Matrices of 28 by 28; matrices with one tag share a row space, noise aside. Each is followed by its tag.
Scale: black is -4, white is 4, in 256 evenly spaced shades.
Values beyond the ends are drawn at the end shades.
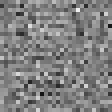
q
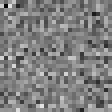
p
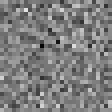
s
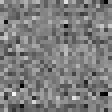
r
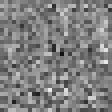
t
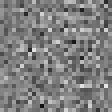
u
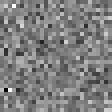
p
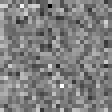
s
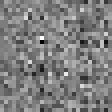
u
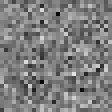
u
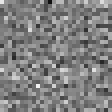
t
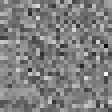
s
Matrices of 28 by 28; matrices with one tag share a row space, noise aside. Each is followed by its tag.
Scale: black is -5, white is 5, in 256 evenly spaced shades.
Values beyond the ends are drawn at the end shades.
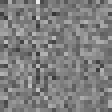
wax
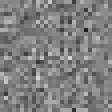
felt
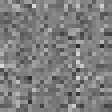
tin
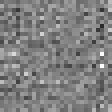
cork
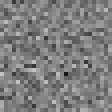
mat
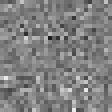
felt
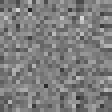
tin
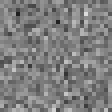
mat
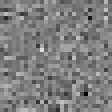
felt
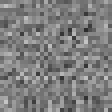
felt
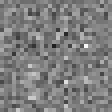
mat
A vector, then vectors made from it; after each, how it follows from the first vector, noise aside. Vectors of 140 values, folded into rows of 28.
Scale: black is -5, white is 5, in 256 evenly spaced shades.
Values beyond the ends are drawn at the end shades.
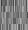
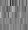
reversed, negated, partly zeroed.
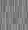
shrunk.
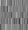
wrapped around, negated, partly zeroed.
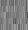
shrunk.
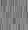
shrunk.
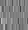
wrapped around, negated, partly zeroed.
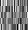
negated, scaled up.
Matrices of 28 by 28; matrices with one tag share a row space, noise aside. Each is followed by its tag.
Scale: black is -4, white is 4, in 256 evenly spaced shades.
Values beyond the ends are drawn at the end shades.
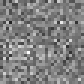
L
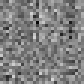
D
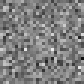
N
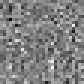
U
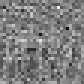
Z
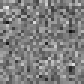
D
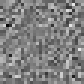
U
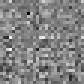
D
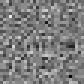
D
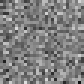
N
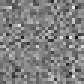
U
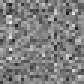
U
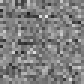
Z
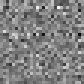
N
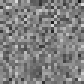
N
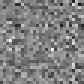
U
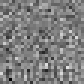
D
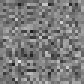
Z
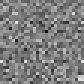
N
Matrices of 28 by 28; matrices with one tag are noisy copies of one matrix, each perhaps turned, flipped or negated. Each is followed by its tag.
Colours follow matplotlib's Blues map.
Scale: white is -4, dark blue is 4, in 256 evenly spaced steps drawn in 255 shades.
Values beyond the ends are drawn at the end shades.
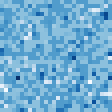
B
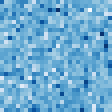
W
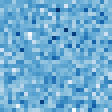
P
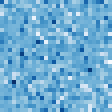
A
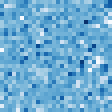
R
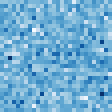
P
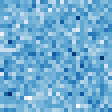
P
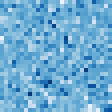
R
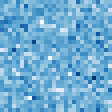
A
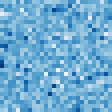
W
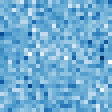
W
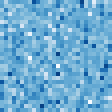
W
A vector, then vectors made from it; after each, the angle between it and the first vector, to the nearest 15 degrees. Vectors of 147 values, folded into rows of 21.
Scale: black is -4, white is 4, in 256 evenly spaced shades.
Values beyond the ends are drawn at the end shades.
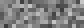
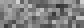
30 degrees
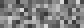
120 degrees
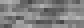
75 degrees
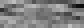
105 degrees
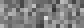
90 degrees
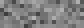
120 degrees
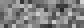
15 degrees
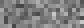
135 degrees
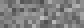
60 degrees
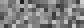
15 degrees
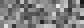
150 degrees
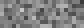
135 degrees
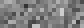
105 degrees
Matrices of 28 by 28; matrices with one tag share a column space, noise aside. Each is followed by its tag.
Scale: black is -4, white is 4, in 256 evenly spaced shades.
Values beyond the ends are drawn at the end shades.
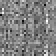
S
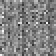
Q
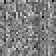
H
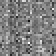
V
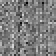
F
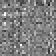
F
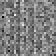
V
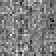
S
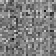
H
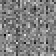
S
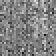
S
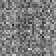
Q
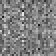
Q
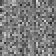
F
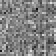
S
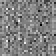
V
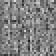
S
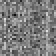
H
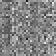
V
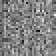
H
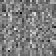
H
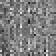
S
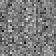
V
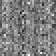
S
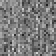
S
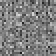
F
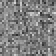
F
